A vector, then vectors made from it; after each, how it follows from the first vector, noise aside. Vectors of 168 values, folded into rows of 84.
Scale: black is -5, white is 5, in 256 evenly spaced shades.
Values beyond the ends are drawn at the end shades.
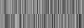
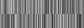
copied.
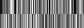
wrapped around, scaled up.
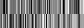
reversed, scaled up.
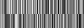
scaled up.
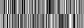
wrapped around, scaled up.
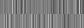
wrapped around, negated, partly zeroed.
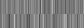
wrapped around, negated, partly zeroed.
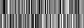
reversed, scaled up.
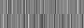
wrapped around, negated, partly zeroed.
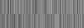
wrapped around, shrunk.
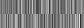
sign-scrambled.
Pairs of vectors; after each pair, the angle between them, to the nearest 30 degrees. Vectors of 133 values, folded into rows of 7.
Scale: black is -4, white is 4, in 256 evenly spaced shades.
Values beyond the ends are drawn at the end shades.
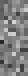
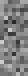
150 degrees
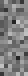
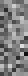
60 degrees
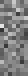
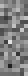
60 degrees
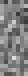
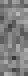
150 degrees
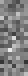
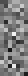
120 degrees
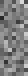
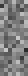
90 degrees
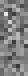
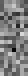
90 degrees
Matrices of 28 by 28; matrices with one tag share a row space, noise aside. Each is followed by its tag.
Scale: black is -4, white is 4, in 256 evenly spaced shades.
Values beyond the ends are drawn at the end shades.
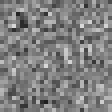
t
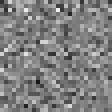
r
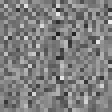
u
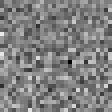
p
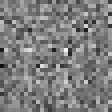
p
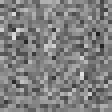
t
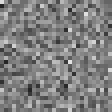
p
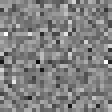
p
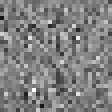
u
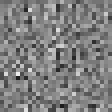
u
